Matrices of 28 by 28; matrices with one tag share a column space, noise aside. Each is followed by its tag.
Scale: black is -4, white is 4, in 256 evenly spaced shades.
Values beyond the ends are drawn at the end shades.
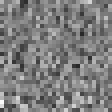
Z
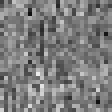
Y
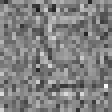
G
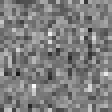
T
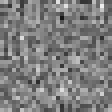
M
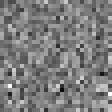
G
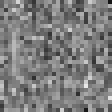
M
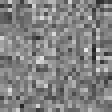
M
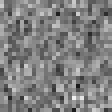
Y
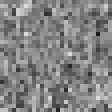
Y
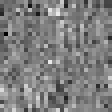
Y
